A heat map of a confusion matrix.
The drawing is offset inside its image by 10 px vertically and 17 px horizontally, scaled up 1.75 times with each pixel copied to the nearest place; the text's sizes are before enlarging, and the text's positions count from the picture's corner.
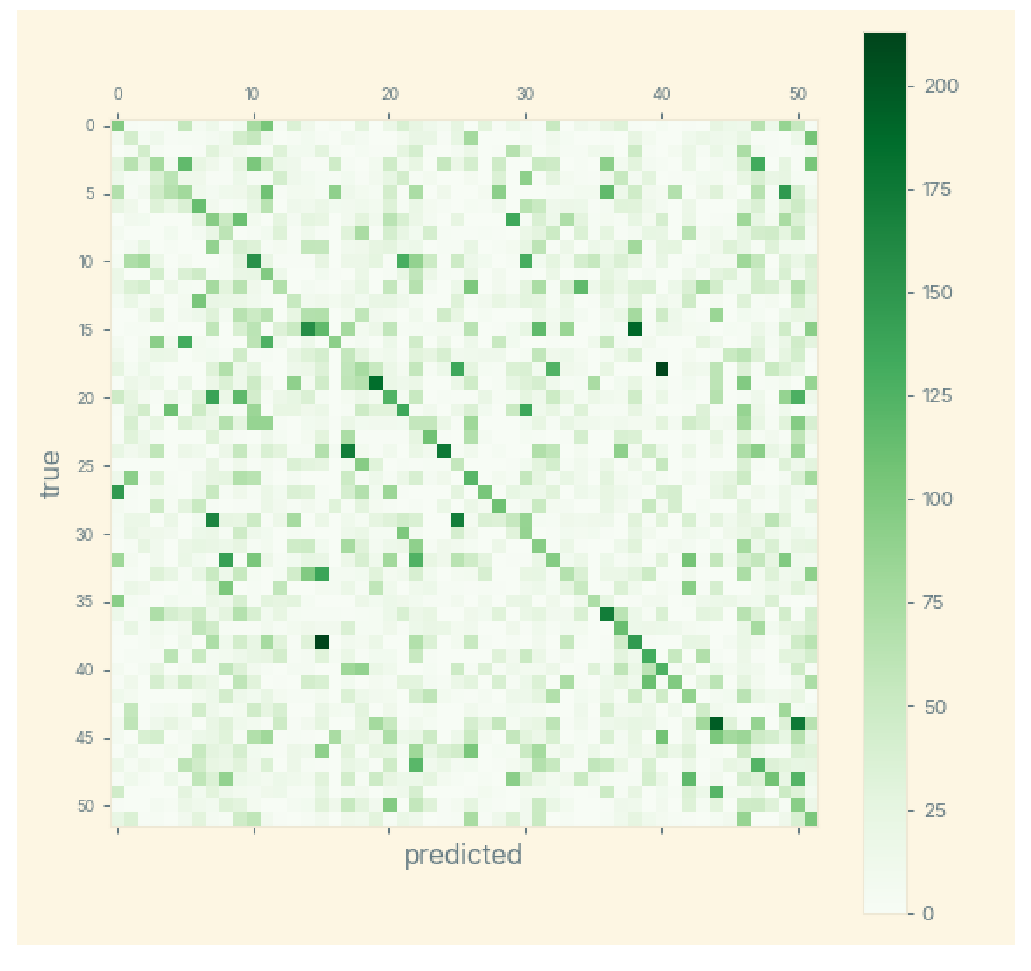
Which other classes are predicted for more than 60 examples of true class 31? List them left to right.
17, 22, 46
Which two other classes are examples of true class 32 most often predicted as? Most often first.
8, 22
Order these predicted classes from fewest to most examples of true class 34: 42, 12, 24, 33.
24, 33, 12, 42
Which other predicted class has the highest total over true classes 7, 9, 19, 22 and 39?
46
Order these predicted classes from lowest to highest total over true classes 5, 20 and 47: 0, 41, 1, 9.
1, 41, 0, 9
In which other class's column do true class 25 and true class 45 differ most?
44
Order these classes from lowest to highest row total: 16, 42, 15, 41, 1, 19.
1, 42, 16, 41, 19, 15
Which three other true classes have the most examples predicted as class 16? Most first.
5, 45, 3
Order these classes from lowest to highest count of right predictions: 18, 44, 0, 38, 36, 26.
18, 0, 26, 38, 36, 44
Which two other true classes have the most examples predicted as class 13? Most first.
19, 29
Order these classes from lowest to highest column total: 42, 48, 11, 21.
48, 21, 42, 11
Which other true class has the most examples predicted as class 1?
26
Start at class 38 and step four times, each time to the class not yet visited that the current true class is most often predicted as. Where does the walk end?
50
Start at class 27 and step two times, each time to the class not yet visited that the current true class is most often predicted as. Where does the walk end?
11
